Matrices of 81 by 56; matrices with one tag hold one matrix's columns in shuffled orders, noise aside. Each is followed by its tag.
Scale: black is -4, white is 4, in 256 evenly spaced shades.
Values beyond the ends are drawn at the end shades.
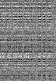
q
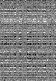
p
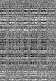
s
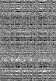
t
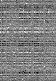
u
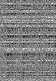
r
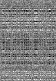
s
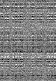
q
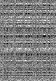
r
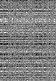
p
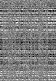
s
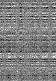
q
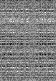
p
